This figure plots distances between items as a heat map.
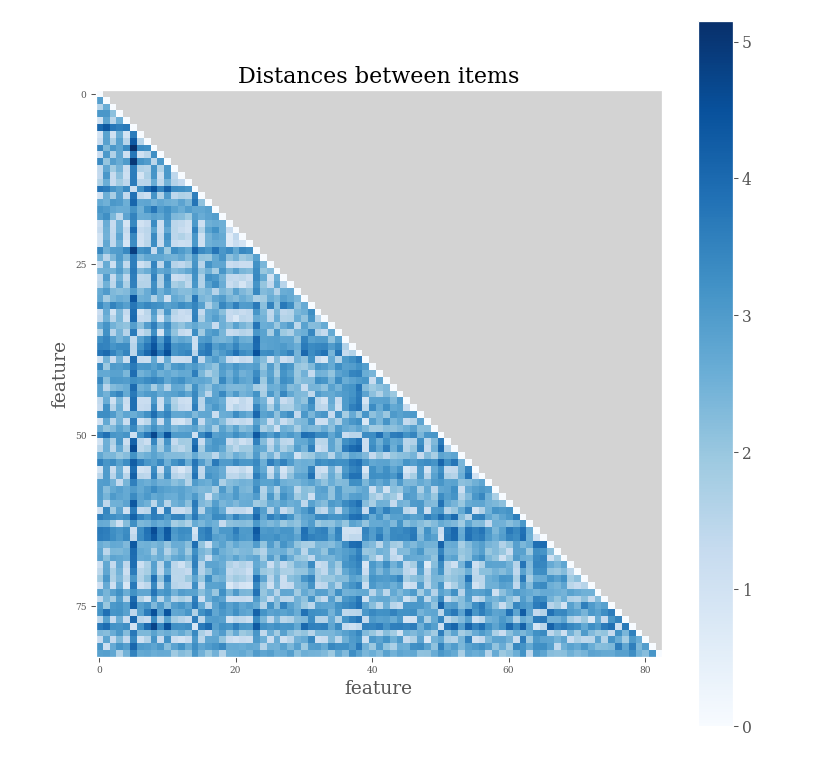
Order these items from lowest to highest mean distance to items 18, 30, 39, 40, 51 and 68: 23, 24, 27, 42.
24, 27, 42, 23
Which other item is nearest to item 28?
21
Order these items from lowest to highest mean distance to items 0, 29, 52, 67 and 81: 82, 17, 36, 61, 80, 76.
80, 61, 82, 17, 36, 76
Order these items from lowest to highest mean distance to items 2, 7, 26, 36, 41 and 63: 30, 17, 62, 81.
17, 30, 81, 62
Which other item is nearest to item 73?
58
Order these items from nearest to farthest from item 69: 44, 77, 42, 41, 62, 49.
77, 49, 41, 44, 42, 62
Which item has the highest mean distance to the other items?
5
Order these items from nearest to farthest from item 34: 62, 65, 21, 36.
36, 21, 65, 62
